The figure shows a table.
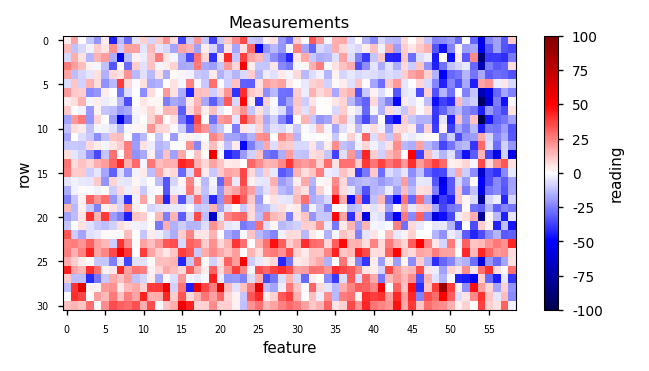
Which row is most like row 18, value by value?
20
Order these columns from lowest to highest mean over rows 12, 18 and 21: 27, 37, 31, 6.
37, 6, 27, 31
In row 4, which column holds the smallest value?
49
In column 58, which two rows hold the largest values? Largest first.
23, 26
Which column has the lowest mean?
54
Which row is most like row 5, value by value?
12
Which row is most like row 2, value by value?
9
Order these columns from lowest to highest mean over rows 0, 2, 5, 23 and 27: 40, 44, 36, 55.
55, 40, 44, 36
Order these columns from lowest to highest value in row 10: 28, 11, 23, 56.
56, 28, 23, 11
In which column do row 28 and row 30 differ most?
16
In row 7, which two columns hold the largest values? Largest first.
23, 21
